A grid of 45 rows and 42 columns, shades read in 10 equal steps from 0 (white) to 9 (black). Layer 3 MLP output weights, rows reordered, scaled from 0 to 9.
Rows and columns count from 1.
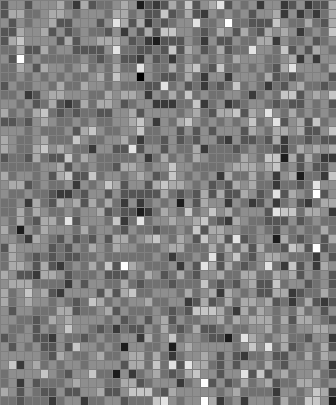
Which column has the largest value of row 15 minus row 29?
27
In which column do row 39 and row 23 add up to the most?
16
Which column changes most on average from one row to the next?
22
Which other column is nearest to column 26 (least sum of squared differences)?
20
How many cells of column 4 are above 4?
25
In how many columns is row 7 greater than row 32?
15
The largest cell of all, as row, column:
9, 18
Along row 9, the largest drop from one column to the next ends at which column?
19
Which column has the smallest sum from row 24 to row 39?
26
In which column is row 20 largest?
38
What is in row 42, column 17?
7
